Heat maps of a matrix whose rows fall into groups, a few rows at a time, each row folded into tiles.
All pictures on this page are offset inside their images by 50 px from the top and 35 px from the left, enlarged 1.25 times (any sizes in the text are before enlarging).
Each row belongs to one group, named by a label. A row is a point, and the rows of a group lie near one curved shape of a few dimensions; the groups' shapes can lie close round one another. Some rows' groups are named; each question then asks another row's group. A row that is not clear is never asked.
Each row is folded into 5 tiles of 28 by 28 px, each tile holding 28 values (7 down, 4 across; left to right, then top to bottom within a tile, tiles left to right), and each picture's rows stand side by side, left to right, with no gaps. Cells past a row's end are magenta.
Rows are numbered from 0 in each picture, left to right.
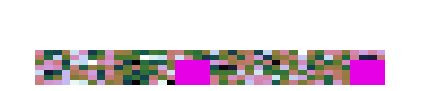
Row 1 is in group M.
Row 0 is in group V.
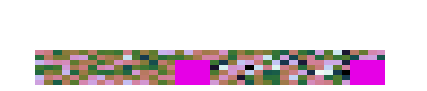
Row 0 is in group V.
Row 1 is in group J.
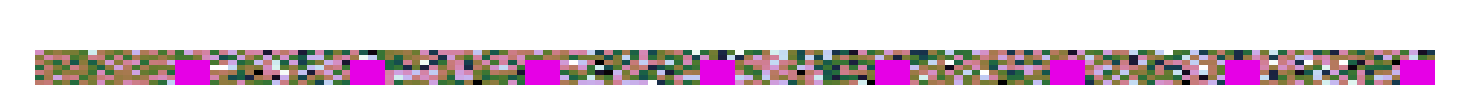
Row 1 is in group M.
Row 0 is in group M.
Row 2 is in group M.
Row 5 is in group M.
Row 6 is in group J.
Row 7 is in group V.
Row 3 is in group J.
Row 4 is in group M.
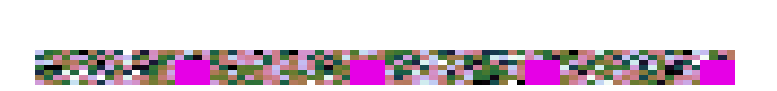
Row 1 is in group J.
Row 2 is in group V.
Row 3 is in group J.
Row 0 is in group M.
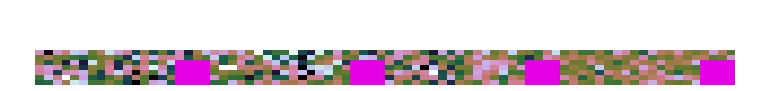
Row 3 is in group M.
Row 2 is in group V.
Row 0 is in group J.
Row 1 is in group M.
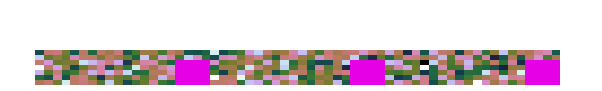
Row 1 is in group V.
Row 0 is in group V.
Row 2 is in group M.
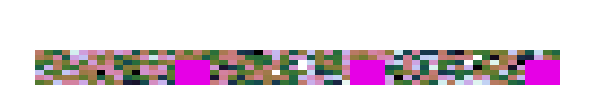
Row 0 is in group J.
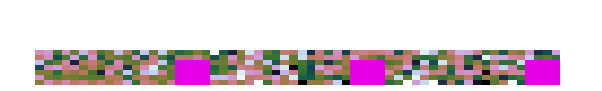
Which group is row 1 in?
M
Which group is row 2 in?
J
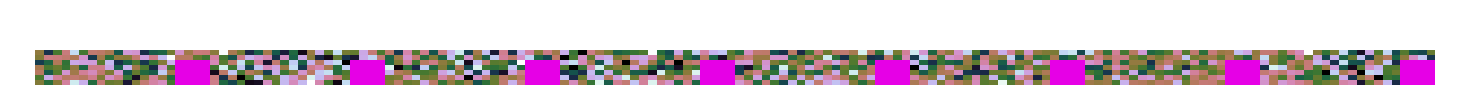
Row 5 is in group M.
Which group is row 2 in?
J
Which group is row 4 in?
V
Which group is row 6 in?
M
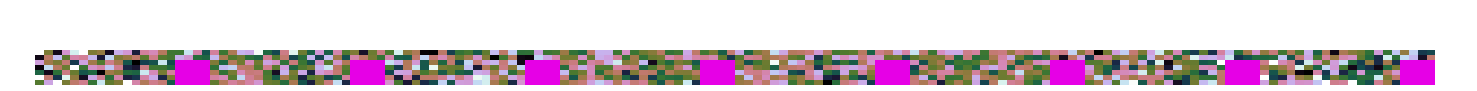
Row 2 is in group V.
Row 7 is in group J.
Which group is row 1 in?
J
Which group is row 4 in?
J
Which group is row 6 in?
J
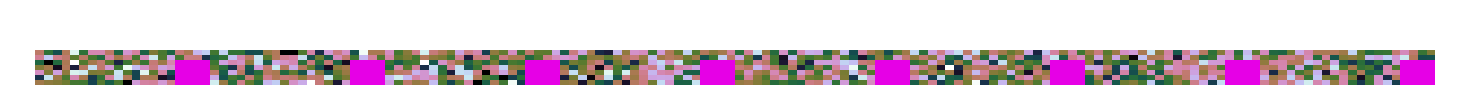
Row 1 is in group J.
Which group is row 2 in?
M
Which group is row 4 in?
J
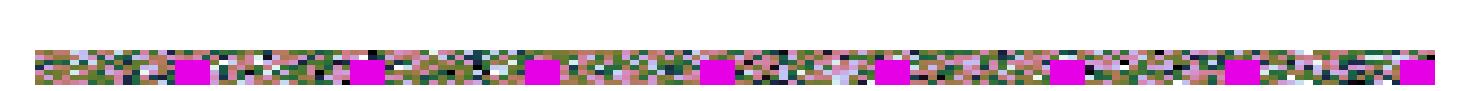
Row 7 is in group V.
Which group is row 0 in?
J
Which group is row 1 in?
V
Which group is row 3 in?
J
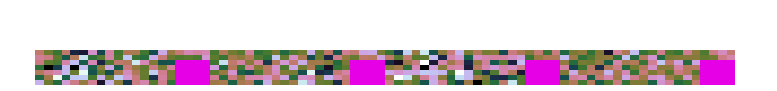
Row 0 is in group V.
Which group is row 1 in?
J
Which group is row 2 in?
M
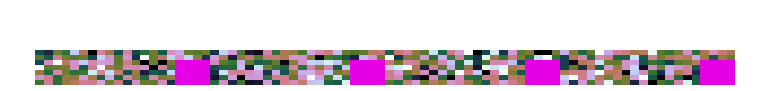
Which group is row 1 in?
V
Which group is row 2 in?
M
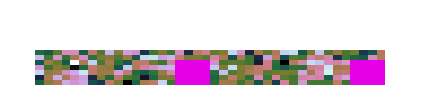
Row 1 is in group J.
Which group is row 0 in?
V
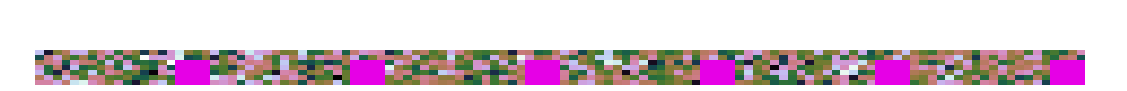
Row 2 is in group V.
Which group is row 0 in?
J
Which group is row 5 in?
V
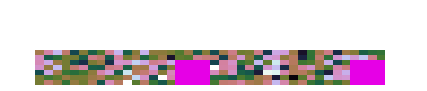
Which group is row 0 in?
J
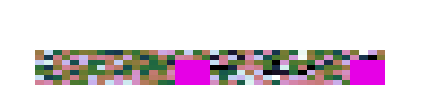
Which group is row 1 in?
M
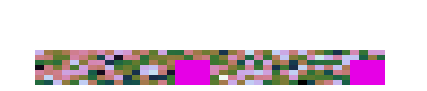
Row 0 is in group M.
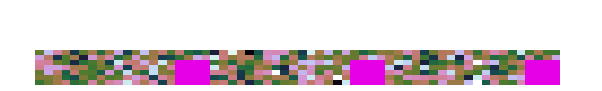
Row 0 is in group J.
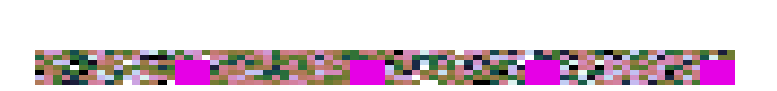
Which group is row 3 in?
V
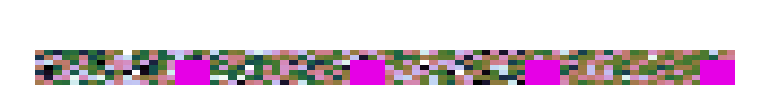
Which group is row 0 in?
M
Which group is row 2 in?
M
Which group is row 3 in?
V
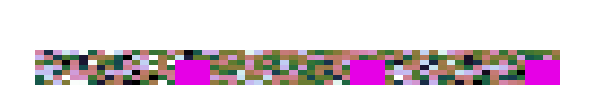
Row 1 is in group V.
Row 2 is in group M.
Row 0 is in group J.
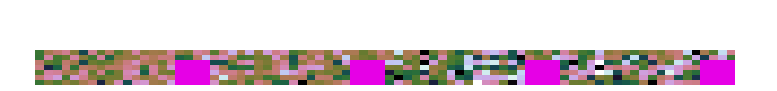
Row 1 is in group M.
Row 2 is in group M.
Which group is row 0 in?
V
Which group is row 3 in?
J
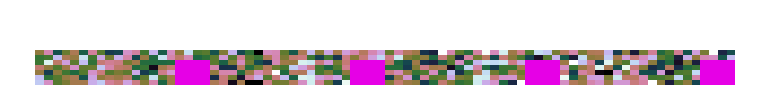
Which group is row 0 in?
J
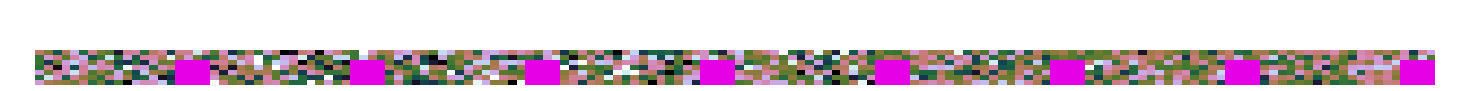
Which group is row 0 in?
J
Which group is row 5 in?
M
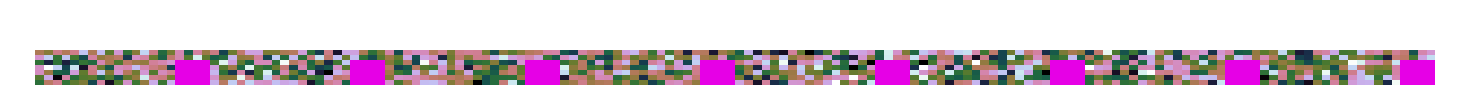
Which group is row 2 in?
V
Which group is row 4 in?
J
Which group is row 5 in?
M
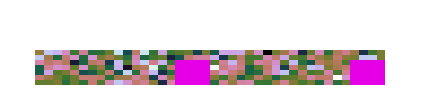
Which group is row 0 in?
J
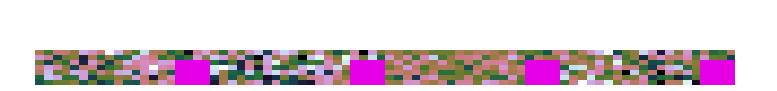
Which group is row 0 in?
J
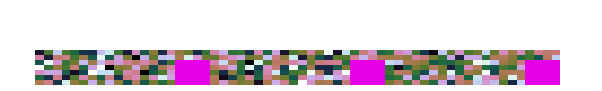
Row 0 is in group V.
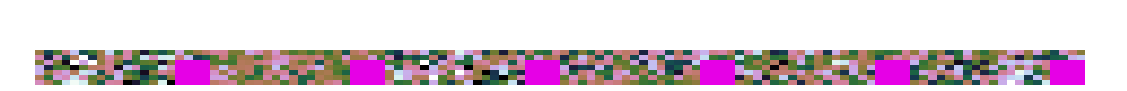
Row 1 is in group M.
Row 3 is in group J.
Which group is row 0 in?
V
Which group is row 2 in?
M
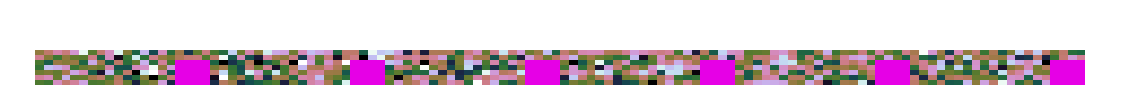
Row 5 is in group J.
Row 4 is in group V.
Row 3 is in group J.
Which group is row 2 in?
M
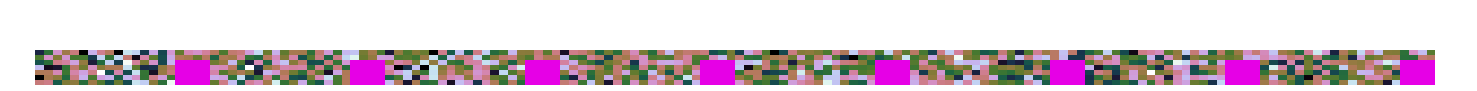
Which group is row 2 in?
V
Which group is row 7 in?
M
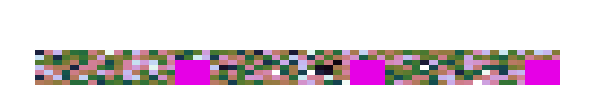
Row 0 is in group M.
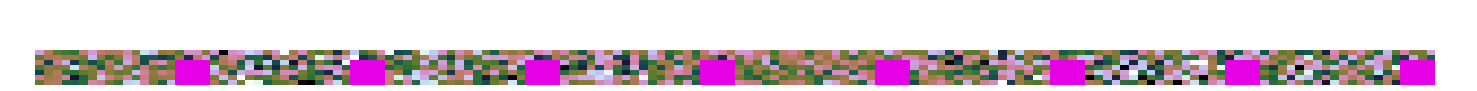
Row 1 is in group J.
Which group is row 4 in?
M
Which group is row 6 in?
V
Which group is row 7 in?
V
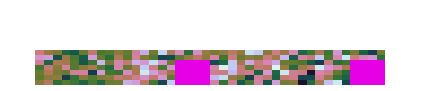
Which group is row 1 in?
M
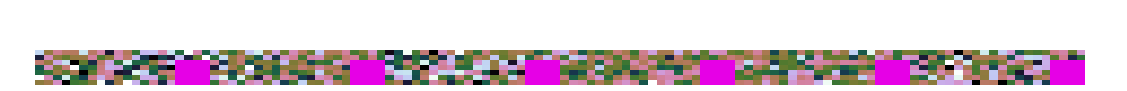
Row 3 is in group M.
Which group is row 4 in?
J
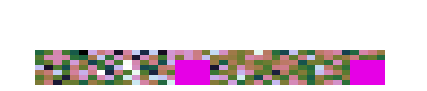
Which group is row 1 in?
M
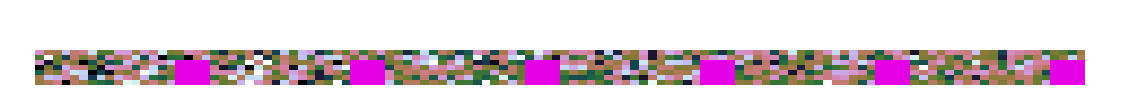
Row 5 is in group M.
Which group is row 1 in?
V
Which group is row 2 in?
J
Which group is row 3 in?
M
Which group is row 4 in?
M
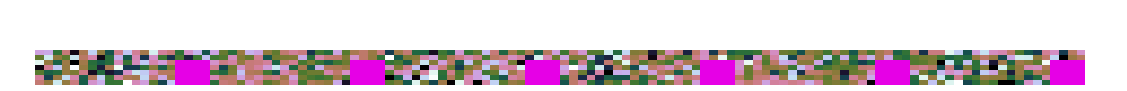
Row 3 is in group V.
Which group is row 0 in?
M
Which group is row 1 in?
M
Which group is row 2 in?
V
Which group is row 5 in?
J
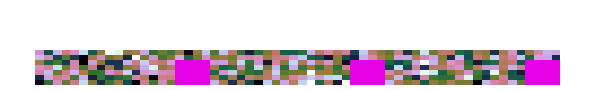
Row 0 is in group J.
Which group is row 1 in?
J
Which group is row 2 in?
J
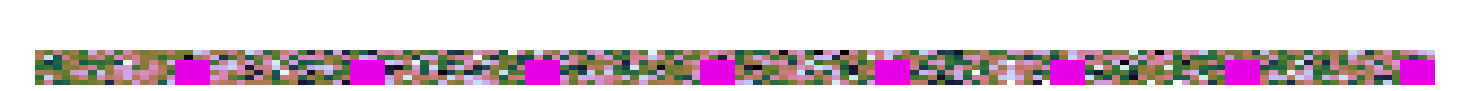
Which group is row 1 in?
M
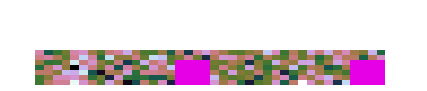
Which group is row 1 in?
M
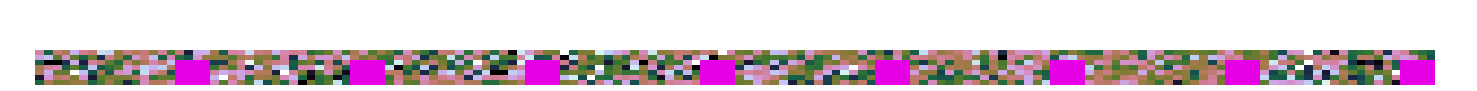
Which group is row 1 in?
M
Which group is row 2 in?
J
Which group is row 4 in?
J
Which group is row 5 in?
M
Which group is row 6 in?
V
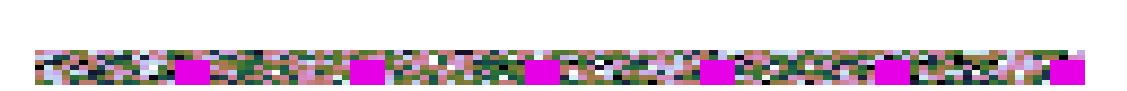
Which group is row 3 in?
J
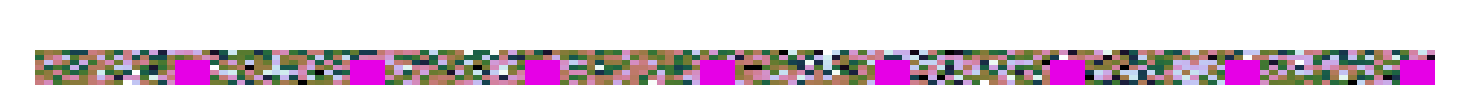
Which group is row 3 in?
J
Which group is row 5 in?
V
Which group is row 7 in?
J
